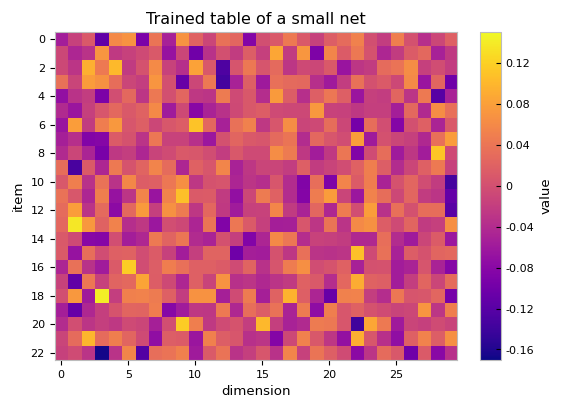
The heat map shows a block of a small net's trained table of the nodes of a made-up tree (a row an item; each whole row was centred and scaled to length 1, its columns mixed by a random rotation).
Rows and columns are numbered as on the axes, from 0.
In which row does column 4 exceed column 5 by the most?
2
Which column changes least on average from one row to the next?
0
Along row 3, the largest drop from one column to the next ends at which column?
12
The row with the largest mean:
18
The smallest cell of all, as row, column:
22, 3
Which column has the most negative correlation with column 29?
8
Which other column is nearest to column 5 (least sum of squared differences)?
21
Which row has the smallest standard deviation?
5
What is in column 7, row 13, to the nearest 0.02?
-0.06
